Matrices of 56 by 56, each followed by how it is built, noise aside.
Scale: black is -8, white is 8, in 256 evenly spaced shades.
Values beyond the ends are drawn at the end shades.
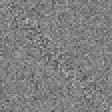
banded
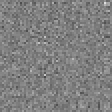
low rank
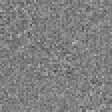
block diagonal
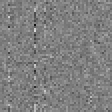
uneven columns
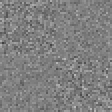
block diagonal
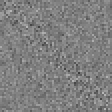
banded
